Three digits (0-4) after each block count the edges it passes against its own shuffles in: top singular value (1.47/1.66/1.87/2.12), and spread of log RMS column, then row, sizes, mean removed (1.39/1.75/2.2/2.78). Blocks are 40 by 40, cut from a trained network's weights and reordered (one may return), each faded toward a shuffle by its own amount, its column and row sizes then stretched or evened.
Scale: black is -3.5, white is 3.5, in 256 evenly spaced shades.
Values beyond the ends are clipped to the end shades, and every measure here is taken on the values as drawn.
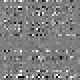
3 3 4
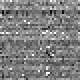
3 2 0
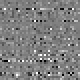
1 1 4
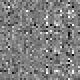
2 3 1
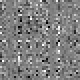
2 4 2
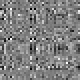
4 3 4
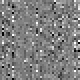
1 4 0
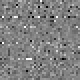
0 0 2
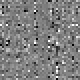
0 4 1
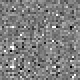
2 1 1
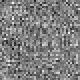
3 1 0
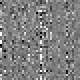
2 4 0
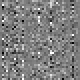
0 4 0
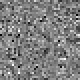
1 2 1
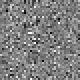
0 3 0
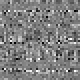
3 0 4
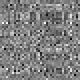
4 0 3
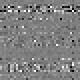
1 0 4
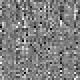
2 3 0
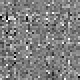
0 3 1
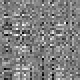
4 3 3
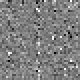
1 2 1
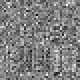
3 0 0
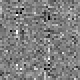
0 2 1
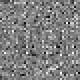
3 1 2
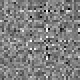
2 1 1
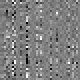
4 4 0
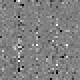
0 2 1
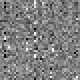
2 2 0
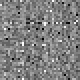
1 0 0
